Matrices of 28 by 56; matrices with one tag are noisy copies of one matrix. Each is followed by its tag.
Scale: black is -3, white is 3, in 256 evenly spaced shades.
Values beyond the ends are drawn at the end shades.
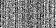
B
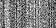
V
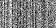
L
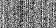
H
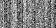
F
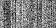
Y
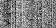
Y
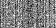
B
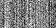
V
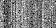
Y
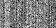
V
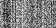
Y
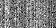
V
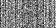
B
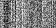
Y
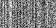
L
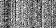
Y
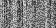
F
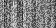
F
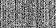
B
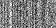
L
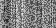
Y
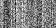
Y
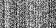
V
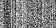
Y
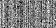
H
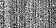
V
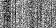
Y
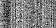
Y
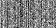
H
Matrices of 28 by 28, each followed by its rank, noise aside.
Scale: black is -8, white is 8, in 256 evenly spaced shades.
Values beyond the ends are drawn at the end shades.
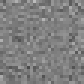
six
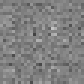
six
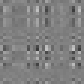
one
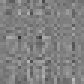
three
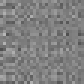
three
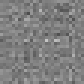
four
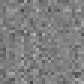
six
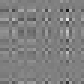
one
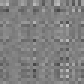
two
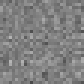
four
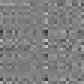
two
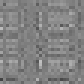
two
